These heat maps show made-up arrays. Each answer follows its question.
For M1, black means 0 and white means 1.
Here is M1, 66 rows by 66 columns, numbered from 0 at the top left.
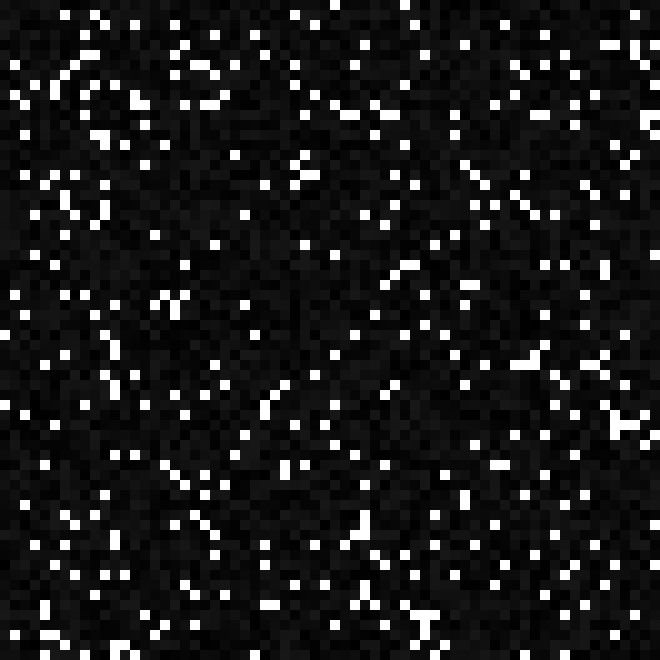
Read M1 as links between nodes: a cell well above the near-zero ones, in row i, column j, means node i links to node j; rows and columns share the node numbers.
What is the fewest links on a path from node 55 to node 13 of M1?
2
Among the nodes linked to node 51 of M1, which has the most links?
node 6
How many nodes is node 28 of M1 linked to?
3
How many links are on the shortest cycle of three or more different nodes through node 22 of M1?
3
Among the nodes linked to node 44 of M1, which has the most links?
node 33
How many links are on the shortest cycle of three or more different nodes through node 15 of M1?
5
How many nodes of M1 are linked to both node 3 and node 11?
2
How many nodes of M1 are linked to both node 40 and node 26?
1
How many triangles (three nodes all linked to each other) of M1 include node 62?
0
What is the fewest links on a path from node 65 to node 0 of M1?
3
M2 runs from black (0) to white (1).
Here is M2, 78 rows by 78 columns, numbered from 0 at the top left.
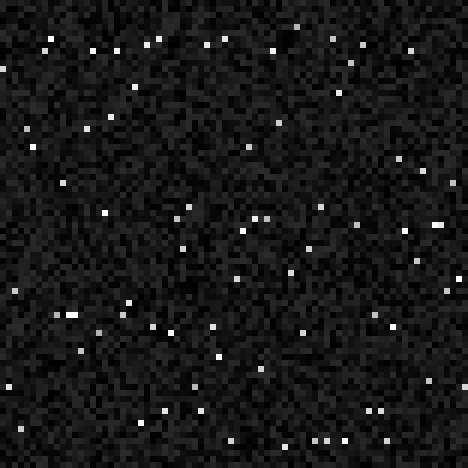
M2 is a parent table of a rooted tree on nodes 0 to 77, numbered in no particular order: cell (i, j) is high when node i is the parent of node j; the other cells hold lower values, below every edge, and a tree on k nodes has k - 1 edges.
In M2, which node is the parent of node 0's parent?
52
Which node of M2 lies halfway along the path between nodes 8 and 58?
41
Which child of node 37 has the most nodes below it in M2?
73
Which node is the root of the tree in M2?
6
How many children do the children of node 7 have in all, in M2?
4
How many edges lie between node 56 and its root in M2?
3
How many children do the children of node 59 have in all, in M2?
3
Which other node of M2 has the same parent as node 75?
10
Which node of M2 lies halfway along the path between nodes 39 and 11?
20
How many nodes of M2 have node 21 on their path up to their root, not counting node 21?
4
